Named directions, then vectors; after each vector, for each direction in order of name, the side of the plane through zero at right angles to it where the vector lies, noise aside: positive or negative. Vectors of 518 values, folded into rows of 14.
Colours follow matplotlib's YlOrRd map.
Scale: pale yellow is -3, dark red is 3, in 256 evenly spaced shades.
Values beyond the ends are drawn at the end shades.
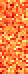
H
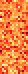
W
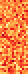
negative, negative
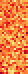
positive, positive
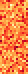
negative, positive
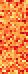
negative, positive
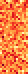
positive, negative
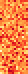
negative, negative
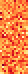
negative, negative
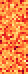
negative, positive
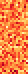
positive, negative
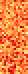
negative, negative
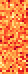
negative, positive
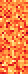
positive, positive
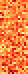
negative, negative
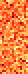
positive, negative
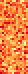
positive, positive
